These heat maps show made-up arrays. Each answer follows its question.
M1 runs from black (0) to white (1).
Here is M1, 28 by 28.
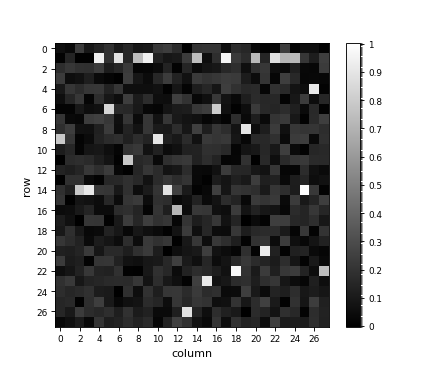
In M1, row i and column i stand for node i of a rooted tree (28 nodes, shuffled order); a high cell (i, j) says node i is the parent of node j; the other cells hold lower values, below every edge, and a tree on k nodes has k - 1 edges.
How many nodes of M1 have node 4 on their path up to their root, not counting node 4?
2
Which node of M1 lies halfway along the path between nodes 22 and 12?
6
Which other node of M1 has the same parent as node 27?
18
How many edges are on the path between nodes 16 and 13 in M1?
5
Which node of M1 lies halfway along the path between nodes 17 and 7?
14
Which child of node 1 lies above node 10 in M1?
9
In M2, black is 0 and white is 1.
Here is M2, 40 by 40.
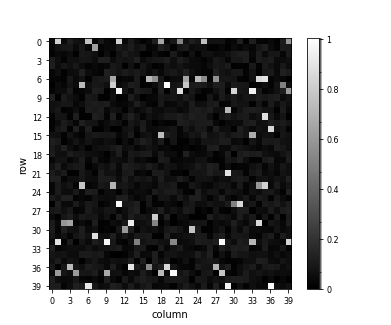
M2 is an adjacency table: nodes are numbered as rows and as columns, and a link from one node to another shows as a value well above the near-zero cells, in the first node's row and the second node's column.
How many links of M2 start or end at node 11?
4
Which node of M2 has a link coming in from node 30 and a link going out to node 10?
node 23
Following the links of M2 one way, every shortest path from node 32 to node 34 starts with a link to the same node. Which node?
node 39
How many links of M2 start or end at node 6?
11
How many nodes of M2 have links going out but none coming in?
6
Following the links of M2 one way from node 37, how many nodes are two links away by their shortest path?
2
